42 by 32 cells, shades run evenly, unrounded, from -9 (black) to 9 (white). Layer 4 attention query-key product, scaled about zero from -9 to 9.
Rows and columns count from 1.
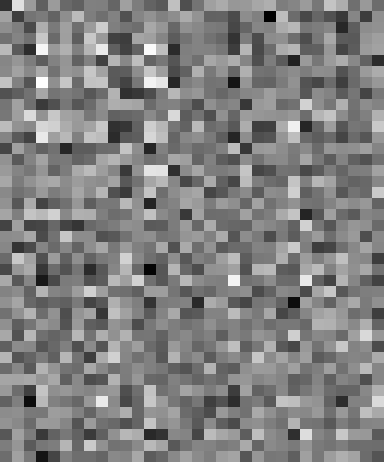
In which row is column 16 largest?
26
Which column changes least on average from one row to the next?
30
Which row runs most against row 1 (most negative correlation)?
2
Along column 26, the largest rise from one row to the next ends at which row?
21
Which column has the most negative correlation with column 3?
9
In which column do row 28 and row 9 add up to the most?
10
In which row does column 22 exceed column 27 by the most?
33
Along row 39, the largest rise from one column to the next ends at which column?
13
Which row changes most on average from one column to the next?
5
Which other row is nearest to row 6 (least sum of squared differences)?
32
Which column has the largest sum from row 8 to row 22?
25
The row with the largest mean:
11
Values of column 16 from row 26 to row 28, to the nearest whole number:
4 -3 0
